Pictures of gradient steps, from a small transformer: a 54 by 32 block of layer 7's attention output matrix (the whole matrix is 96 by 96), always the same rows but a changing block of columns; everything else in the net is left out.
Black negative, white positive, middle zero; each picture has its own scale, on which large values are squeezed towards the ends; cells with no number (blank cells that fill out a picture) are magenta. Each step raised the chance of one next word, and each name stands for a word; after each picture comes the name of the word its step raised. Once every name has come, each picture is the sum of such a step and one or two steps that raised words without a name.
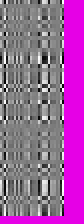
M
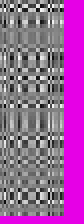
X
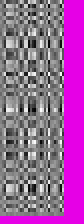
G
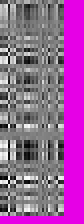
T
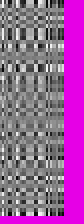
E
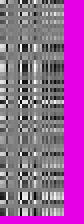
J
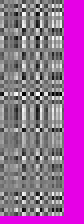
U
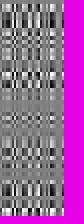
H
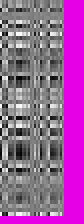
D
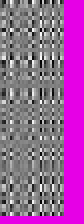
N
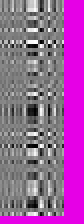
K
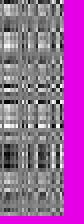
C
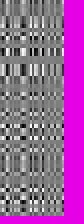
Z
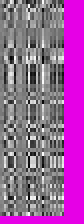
M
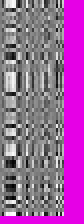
E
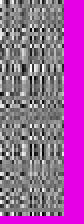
E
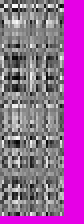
X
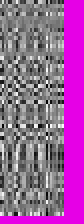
C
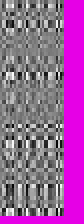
H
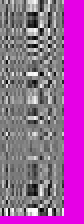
H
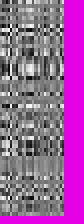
Z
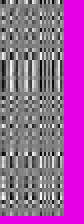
J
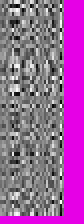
X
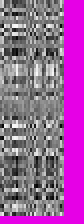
Z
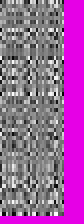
N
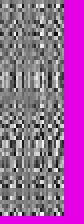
D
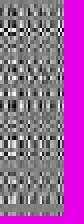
N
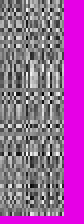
U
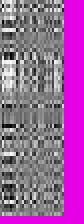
X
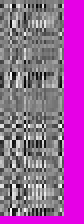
H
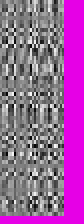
K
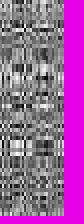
U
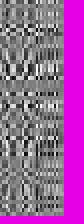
G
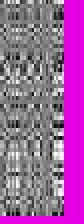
M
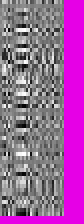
M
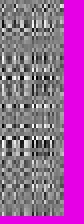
X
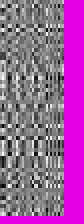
T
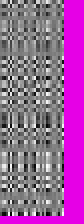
C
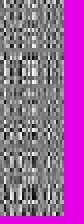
N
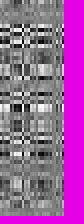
K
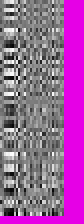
G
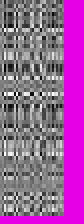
U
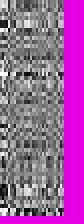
H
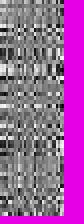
Z
